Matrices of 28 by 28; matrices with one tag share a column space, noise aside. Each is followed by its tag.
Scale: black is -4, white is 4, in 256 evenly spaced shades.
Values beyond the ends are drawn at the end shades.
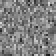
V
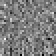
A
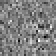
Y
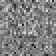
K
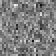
Y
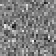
Y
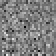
A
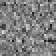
Y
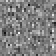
K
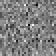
Y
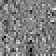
A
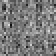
K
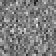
V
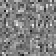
K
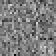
A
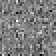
A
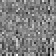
A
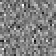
Y
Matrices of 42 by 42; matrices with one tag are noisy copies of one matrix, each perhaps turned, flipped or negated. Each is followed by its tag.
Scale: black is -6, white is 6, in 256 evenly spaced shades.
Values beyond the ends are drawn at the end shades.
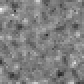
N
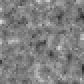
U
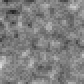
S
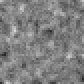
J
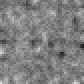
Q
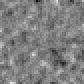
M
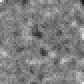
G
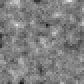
U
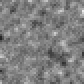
M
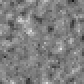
M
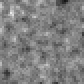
S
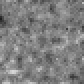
S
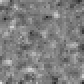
J
